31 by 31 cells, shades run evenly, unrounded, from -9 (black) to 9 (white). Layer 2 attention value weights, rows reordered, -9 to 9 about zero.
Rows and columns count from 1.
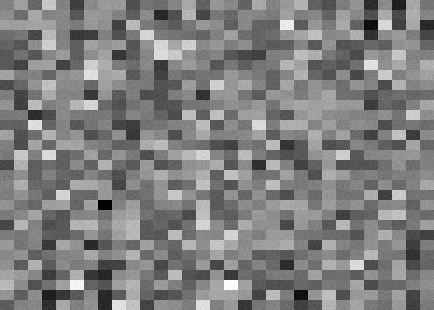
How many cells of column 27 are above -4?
26
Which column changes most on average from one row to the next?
7
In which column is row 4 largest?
11
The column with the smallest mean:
27
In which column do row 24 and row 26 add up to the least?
30
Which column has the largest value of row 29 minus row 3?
17
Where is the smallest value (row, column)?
21, 8
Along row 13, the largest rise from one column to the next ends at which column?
3
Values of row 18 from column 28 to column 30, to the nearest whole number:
-1 0 0
